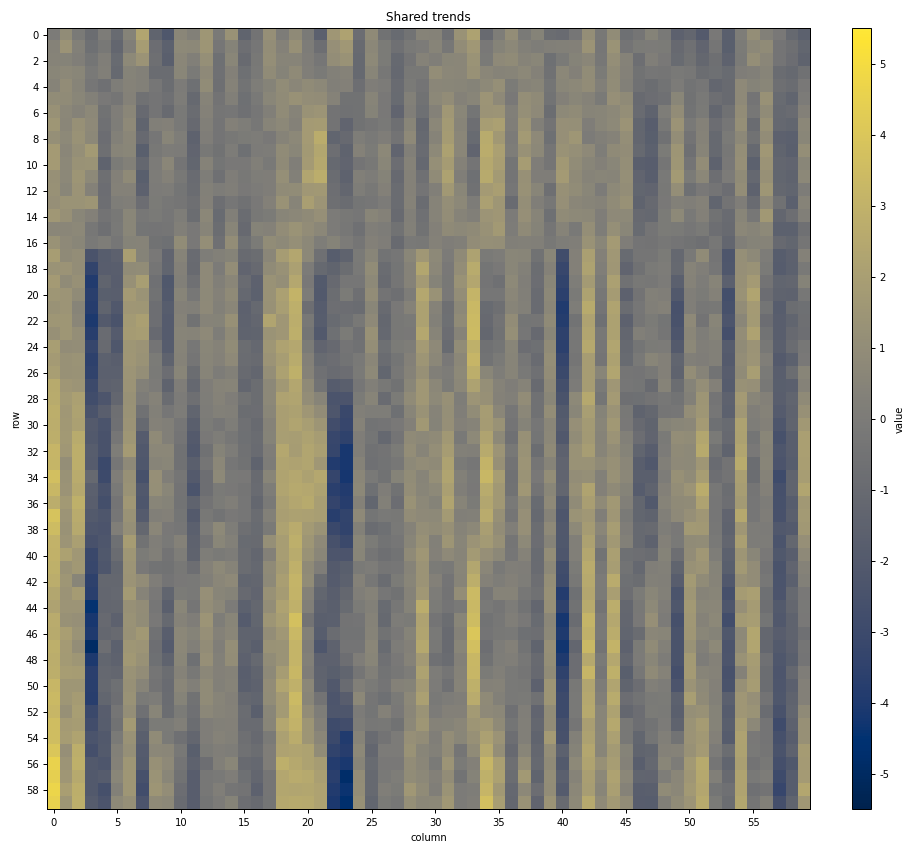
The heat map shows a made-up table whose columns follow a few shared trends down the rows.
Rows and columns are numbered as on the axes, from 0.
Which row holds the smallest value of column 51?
0
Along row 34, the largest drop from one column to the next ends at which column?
22
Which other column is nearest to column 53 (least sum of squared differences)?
15
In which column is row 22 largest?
33
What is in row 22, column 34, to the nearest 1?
-1
